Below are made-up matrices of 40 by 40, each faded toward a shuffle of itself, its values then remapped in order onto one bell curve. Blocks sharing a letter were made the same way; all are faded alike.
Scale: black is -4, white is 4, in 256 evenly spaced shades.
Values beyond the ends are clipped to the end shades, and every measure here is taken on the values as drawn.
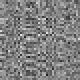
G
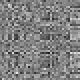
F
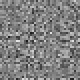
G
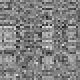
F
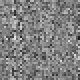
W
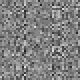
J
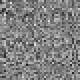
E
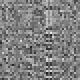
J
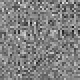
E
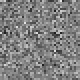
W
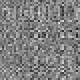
G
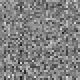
W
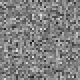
W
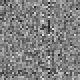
W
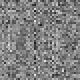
J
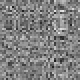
G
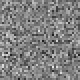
W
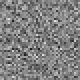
E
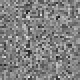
W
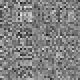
J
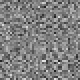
G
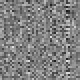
J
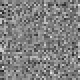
W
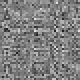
J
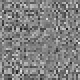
G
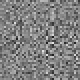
J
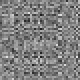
F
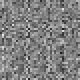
J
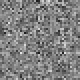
W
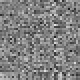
E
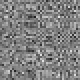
G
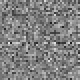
W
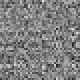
E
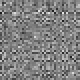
F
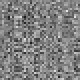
G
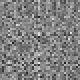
J
